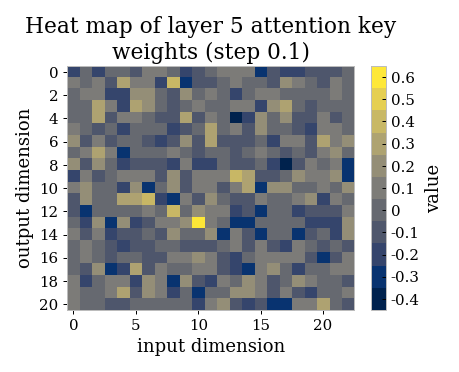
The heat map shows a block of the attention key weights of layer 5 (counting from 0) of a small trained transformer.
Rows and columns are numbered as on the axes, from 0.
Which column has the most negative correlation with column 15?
8
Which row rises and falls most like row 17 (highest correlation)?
2
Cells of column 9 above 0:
8
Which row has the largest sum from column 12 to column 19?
9
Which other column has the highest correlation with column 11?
22
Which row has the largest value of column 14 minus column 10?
19
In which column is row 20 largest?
20
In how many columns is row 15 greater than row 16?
6
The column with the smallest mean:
3
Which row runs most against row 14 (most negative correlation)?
18
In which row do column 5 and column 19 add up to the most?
11
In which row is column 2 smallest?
0
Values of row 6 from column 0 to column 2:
0.2 -0.1 0.1
